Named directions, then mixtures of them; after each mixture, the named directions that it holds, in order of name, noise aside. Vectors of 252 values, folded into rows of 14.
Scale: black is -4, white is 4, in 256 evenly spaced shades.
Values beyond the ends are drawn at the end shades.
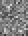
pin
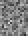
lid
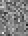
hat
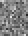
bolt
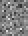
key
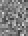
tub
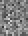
key, lid, pin.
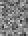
lid.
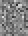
hat, key, lid.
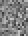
tub.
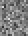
key, lid.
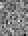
bolt, hat, lid.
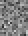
lid.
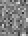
lid, tub.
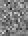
hat, key.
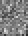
pin.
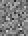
key, tub.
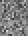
key, lid.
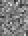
key, lid, pin.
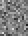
hat.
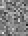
hat.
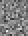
key, lid, tub.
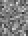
lid, pin.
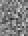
tub.
